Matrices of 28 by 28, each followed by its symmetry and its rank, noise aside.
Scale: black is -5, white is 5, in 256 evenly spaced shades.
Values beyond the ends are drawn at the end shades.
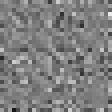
antisymmetric, rank four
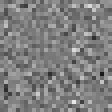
antisymmetric, rank eight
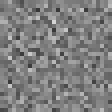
antisymmetric, rank eight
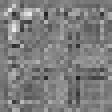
symmetric, rank four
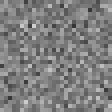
no symmetry, rank eight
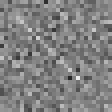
symmetric, rank eight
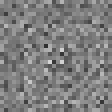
symmetric, rank six
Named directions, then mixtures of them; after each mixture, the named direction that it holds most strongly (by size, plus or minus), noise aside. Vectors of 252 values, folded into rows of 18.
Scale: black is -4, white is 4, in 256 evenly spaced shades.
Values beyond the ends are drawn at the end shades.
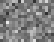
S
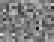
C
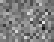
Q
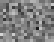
C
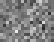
Q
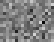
Q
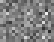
Q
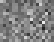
Q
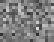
C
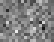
Q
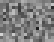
C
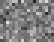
S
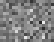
Q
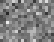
S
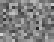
C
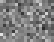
Q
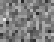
S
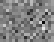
Q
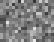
S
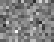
S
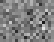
Q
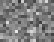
S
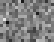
S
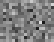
C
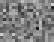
C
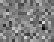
Q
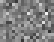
Q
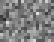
S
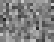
C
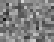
C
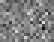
Q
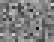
C
